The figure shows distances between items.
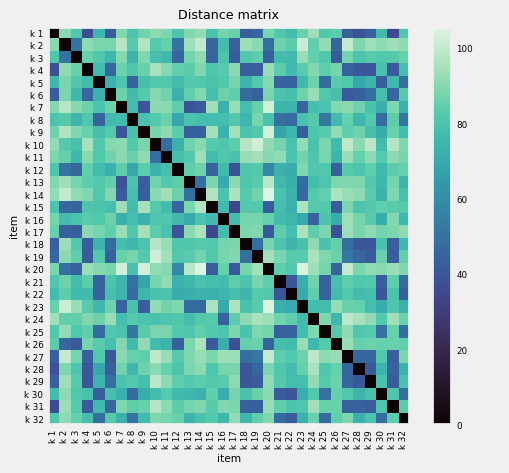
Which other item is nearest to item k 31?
k 1
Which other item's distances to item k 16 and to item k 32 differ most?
k 24
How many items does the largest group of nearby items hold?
9
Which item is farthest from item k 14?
k 20
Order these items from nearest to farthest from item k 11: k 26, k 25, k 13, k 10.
k 10, k 26, k 13, k 25
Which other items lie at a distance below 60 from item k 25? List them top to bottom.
k 5, k 8, k 21, k 22, k 30, k 32
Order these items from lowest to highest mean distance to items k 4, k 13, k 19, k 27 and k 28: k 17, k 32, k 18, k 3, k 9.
k 18, k 9, k 32, k 3, k 17
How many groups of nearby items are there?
6
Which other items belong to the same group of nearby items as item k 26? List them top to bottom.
k 2, k 3, k 12, k 15, k 17, k 20
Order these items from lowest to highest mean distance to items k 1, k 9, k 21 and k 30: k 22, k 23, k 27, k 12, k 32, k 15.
k 22, k 32, k 23, k 27, k 12, k 15
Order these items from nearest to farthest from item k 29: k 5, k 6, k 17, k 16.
k 6, k 5, k 16, k 17
